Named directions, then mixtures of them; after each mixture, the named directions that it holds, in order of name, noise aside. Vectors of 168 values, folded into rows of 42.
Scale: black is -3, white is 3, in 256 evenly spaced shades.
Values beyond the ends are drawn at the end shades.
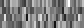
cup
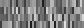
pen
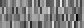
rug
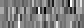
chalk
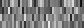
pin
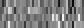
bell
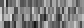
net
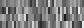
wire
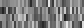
wire.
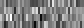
chalk, cup, net.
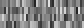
pen, wire.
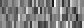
chalk, rug, wire.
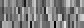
cup, pen.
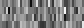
pen, pin, wire.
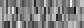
chalk, net.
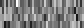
net, rug.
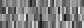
wire.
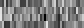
net.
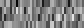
cup, net, pen.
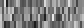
net.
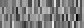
rug.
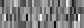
bell, cup, rug.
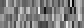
bell, chalk, wire.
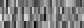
net, pin.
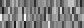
net, pin, wire.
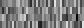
rug, wire.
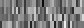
pen.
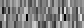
cup, wire.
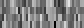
cup, pen.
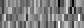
bell, cup.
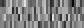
bell, pen, rug.
